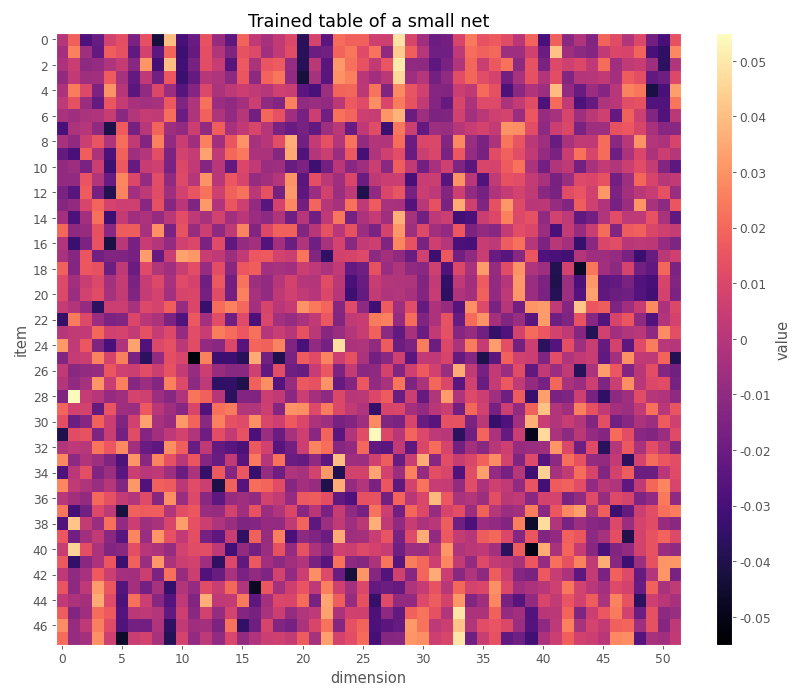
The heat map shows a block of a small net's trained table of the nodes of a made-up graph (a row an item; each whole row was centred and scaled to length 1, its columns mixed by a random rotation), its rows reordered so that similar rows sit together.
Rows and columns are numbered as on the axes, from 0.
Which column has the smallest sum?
20
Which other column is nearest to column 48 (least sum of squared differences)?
24
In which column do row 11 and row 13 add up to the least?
29
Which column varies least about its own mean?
2
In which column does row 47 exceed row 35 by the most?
22
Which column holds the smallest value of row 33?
47
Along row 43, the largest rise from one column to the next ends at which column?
17
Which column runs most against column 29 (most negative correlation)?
5
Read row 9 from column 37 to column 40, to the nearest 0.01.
0.02 0.01 0 -0.01
